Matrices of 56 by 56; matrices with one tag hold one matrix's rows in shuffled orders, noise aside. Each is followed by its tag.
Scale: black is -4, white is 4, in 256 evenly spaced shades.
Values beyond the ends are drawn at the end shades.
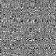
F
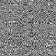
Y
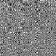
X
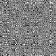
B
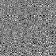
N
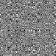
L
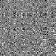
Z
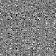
L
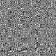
X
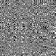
Z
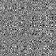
N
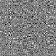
Y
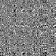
Z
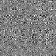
N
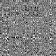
B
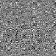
L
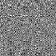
X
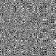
Z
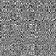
F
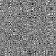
Y
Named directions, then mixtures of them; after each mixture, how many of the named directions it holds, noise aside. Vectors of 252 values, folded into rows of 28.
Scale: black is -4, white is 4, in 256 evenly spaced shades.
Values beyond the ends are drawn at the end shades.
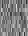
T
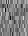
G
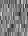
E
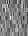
two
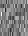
two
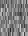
three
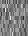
one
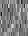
two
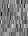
two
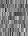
three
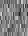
one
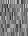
two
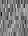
three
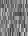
three
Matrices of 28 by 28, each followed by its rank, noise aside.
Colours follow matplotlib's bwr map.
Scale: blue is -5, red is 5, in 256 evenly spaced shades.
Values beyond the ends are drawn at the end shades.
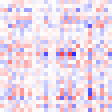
three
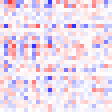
three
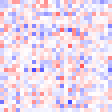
six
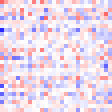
four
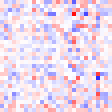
six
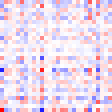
three
